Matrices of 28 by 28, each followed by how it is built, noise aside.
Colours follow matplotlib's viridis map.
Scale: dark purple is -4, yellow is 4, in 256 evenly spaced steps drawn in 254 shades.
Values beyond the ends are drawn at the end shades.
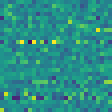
uneven rows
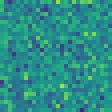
noise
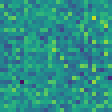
blocks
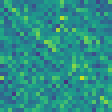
Toeplitz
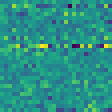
uneven rows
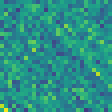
Toeplitz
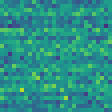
blocks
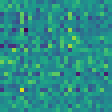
low rank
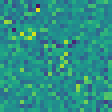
block diagonal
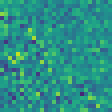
lower triangular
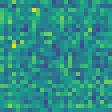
blocks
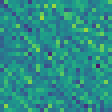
Toeplitz
